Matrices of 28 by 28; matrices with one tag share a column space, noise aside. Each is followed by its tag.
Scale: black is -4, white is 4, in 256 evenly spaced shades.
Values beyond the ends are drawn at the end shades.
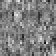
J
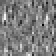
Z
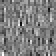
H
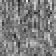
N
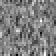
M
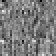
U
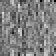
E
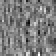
H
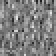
N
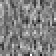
Z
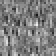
H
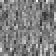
J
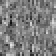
Z
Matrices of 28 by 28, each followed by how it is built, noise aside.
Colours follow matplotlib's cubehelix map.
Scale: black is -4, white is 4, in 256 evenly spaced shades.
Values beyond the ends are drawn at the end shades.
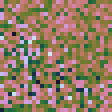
lower triangular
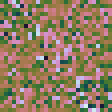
block diagonal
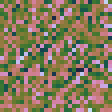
Hankel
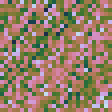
Hankel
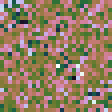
block diagonal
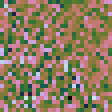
lower triangular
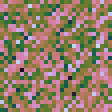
Hankel
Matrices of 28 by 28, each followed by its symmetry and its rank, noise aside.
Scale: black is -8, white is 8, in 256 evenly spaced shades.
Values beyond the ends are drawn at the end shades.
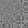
symmetric, rank three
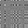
symmetric, rank one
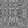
antisymmetric, rank two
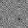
symmetric, rank three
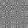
symmetric, rank three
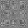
no symmetry, rank two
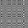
no symmetry, rank one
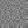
symmetric, rank two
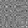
symmetric, rank two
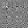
symmetric, rank two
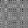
no symmetry, rank two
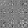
symmetric, rank three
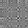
symmetric, rank two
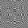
antisymmetric, rank two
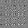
no symmetry, rank three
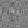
no symmetry, rank three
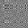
no symmetry, rank two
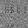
no symmetry, rank three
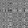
no symmetry, rank two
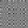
symmetric, rank one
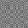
no symmetry, rank two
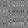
no symmetry, rank one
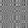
no symmetry, rank one
